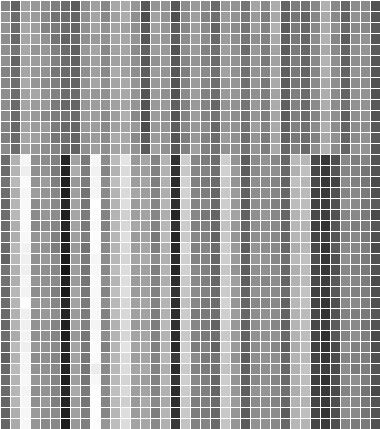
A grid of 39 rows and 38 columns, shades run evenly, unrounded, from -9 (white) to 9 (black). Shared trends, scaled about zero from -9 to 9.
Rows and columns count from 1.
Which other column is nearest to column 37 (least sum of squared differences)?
9
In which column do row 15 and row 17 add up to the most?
7
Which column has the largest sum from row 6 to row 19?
18
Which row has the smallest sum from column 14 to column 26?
24
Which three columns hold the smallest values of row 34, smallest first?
3, 10, 13
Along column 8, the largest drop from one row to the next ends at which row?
15
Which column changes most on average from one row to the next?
33
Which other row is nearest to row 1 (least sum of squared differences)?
12
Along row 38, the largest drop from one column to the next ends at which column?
19
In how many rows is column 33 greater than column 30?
25
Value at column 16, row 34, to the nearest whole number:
0
